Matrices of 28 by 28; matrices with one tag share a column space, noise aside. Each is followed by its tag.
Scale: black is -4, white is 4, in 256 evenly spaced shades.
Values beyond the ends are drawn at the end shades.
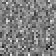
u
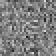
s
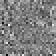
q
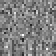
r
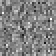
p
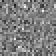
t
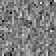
p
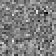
r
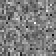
p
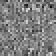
t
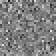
t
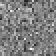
t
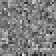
u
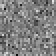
u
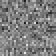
s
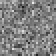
u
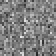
s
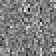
s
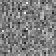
p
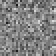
t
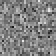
s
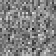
p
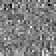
t
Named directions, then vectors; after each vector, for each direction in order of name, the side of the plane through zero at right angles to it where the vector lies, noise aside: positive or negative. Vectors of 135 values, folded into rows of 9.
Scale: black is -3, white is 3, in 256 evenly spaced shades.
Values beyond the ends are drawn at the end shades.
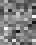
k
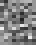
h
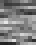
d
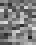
positive, negative, negative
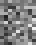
positive, negative, negative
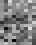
negative, positive, negative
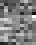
positive, positive, positive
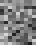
negative, positive, positive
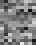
positive, positive, negative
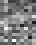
positive, negative, positive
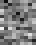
positive, positive, negative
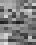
negative, positive, positive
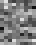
negative, negative, positive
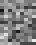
negative, positive, positive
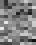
positive, positive, negative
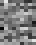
negative, negative, positive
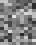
negative, negative, positive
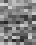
negative, positive, negative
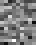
positive, negative, positive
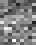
positive, negative, positive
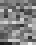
positive, negative, negative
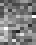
positive, positive, positive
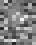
positive, negative, positive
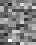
positive, negative, negative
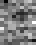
positive, positive, negative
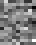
negative, negative, positive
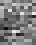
negative, negative, negative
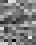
negative, positive, negative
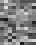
negative, negative, positive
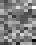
positive, positive, negative
